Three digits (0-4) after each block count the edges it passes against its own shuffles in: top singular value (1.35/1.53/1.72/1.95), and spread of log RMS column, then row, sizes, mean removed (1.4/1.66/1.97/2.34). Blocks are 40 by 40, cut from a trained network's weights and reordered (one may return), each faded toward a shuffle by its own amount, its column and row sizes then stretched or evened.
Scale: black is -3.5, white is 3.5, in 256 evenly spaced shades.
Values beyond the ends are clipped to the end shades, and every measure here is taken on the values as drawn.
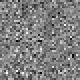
1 3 0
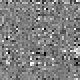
1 3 3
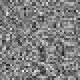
3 0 0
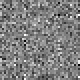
1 2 2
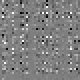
1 4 4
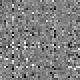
1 3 2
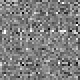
2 1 4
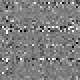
1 2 4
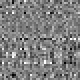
3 2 4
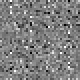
0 3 3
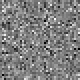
1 3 0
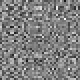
4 1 4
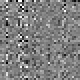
3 4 2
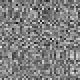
3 0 3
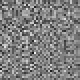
4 3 0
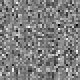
3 4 1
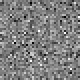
1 2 2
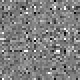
1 2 3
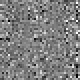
2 4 2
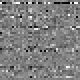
2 0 4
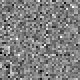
1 0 0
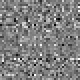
3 1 4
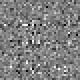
1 2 1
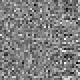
3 2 2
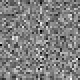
2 2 0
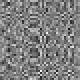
4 4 0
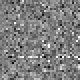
2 2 0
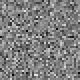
1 0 0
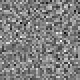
3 0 0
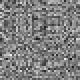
3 0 1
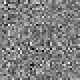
3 2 2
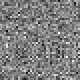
2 1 0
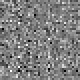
0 3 2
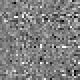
1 3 3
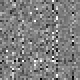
2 4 0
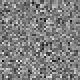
3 1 2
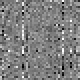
3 4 1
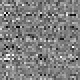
2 2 4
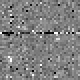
2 2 1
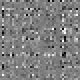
2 4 4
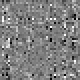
1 4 1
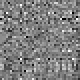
3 2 4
